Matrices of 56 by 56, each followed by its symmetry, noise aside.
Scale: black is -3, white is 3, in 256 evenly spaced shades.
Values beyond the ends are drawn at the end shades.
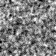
no symmetry.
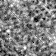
symmetric across the other diagonal.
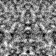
mirrored left to right.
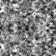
mirrored top to bottom.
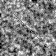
no symmetry.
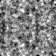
mirrored top to bottom.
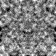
mirrored left to right.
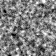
no symmetry.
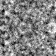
mirrored top to bottom.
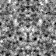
mirrored left to right.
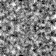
mirrored top to bottom.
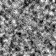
no symmetry.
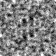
same after a half turn.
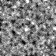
symmetric across the other diagonal.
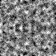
mirrored top to bottom.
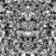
mirrored left to right.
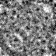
symmetric across the other diagonal.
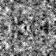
mirrored top to bottom.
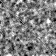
no symmetry.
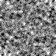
same after a half turn.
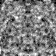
mirrored left to right.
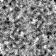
same after a half turn.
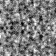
mirrored top to bottom.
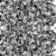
mirrored top to bottom.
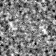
same after a half turn.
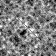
symmetric across the other diagonal.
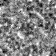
symmetric across the other diagonal.
